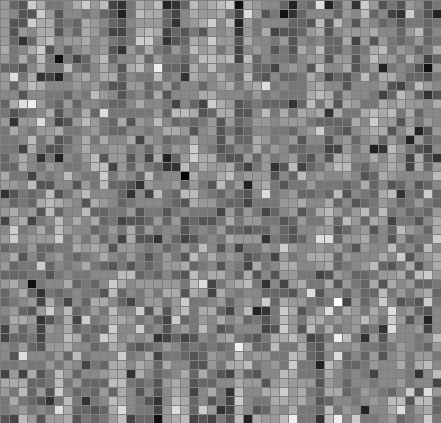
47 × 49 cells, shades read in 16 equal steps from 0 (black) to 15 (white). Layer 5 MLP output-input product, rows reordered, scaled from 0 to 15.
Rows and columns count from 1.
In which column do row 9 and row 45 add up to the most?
2
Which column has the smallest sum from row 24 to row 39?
30
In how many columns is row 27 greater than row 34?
21
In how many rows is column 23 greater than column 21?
25
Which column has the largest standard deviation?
48
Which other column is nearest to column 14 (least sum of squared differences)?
33
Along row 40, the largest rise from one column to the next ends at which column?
3
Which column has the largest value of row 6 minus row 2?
49
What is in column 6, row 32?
8
